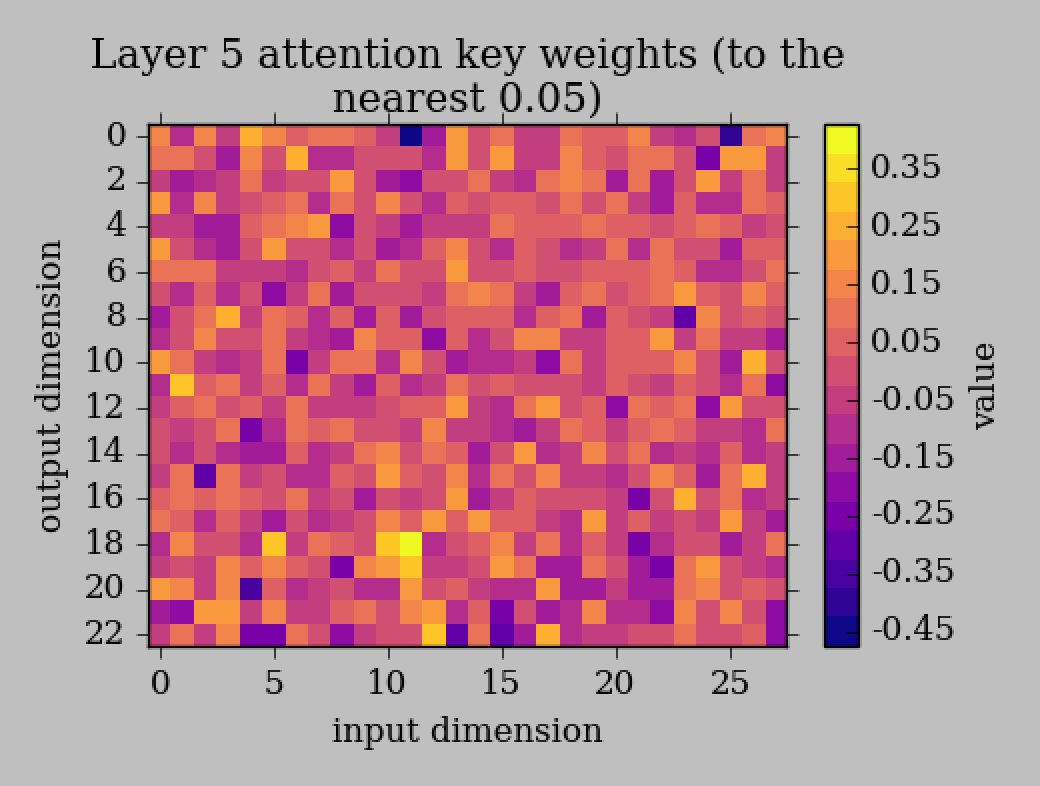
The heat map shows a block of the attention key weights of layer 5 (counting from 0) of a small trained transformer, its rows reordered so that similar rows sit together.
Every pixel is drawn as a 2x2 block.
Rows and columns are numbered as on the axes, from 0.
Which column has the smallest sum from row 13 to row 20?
4
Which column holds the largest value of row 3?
0
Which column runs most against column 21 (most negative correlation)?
11
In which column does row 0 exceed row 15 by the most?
2
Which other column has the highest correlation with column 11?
10
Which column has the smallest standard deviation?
20
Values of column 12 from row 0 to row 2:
-0.15 -0.1 0
